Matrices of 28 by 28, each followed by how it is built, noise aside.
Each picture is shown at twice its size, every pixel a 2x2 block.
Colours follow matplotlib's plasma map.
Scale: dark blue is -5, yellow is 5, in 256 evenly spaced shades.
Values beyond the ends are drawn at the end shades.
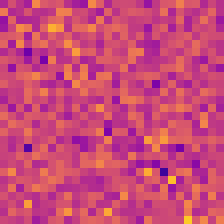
banded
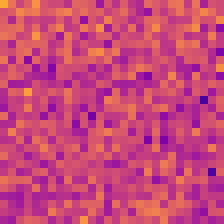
smooth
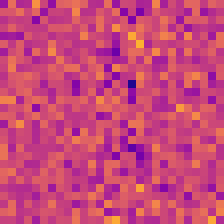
uneven columns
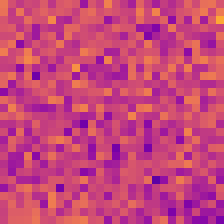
smooth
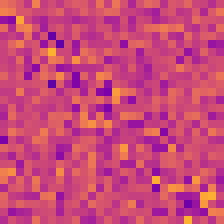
banded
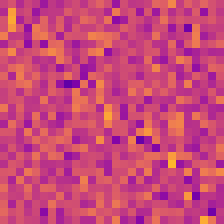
banded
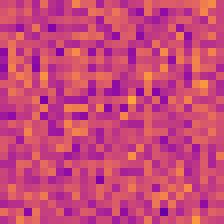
blocks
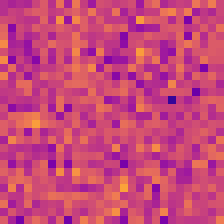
blocks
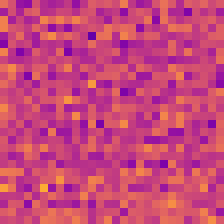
blocks
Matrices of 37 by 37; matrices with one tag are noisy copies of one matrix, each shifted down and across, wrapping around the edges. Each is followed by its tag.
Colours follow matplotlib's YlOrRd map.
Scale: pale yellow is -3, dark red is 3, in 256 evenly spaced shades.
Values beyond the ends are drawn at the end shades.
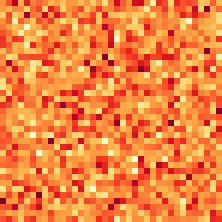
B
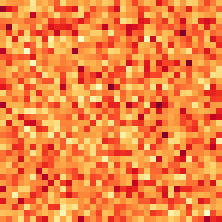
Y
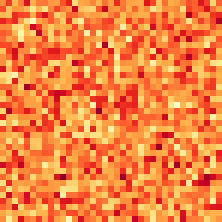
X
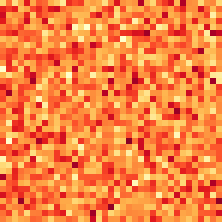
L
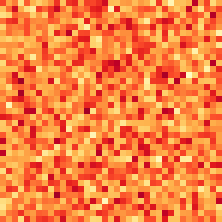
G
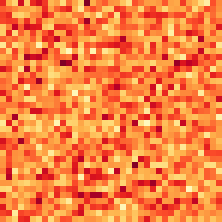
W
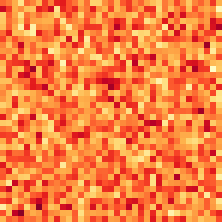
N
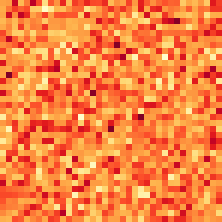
W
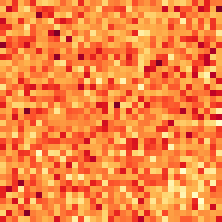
W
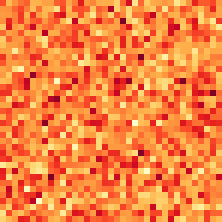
G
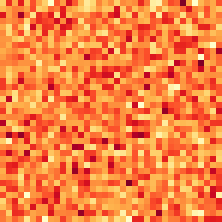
W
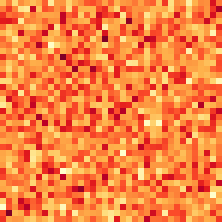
L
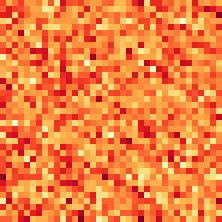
N
